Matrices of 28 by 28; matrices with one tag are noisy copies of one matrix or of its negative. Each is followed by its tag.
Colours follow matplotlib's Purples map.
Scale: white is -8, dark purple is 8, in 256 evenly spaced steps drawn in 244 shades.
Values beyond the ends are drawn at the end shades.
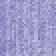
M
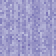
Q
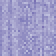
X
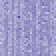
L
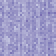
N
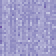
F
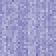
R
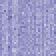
X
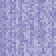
M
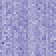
R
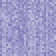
R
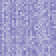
F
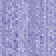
R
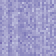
X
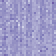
Q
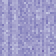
X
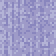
L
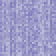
F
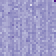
N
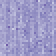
M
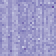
X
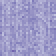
F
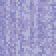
M
